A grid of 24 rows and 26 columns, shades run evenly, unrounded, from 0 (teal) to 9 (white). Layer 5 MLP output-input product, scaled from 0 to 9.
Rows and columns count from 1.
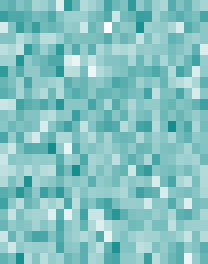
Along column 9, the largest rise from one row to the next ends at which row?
20
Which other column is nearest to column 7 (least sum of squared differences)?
6
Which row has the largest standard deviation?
3
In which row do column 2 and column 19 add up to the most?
23
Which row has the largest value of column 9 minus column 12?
14
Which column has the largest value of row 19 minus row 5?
8
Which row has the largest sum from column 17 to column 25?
22
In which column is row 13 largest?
5
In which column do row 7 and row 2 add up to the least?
1
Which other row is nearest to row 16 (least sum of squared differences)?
11
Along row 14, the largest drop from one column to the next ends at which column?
10
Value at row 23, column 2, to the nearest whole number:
7
